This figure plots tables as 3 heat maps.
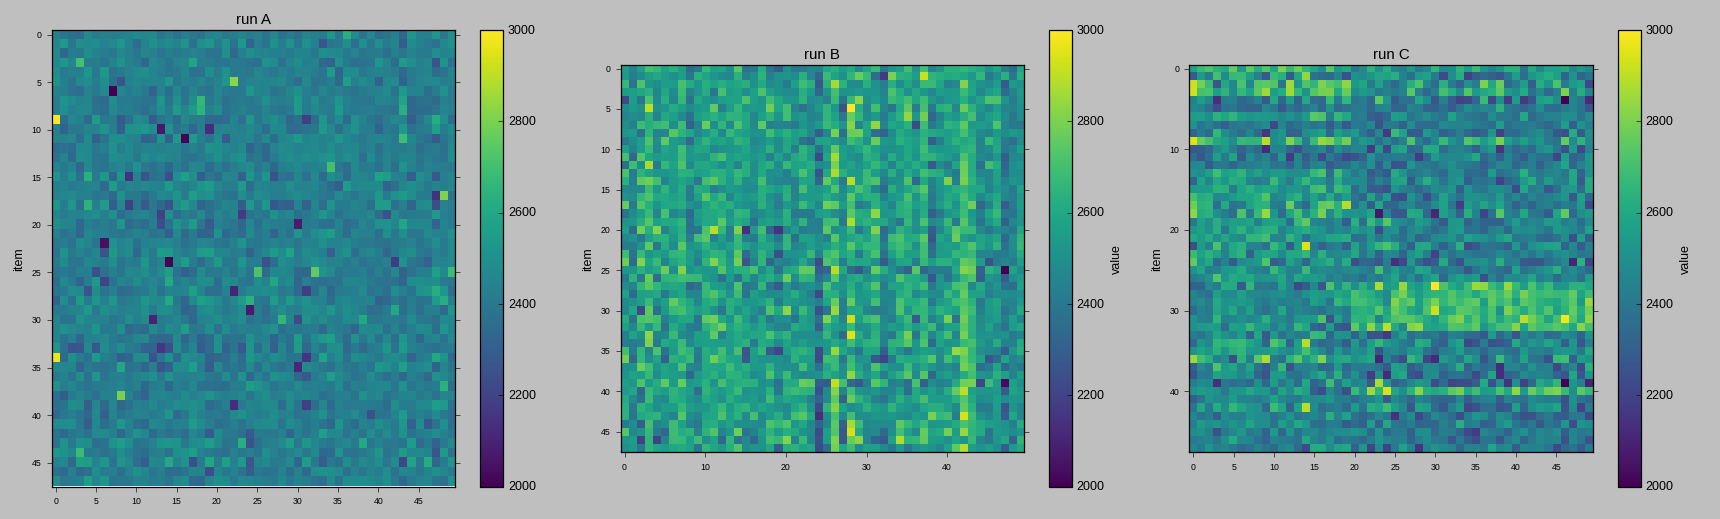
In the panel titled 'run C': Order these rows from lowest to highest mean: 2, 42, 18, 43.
43, 42, 18, 2
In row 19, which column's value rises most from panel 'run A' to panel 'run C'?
13
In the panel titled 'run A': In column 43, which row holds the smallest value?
45
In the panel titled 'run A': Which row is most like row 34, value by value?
9
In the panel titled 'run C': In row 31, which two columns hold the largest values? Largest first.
46, 41
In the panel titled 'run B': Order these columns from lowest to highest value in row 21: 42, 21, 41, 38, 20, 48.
38, 21, 48, 42, 20, 41
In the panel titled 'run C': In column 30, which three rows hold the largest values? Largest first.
27, 30, 29
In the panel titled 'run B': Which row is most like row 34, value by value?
22
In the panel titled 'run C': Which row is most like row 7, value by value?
12
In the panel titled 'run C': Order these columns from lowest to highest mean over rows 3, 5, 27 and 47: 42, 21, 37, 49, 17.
49, 42, 21, 37, 17
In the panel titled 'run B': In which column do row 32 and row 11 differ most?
26
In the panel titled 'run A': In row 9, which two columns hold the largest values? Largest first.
0, 47
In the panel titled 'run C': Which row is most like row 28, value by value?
29
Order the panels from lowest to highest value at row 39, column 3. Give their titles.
run C, run A, run B
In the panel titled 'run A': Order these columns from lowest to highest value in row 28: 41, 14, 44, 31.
41, 44, 31, 14
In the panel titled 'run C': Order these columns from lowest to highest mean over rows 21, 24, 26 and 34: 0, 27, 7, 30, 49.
49, 30, 27, 0, 7
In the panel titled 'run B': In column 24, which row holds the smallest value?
43
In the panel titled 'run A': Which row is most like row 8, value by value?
7
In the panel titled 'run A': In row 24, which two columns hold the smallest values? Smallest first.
14, 42
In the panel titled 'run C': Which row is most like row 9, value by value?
3
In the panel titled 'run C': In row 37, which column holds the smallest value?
38
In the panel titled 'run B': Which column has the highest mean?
42
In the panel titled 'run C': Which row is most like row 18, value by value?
36
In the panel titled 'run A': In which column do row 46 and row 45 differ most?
19
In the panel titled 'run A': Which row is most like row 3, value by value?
44
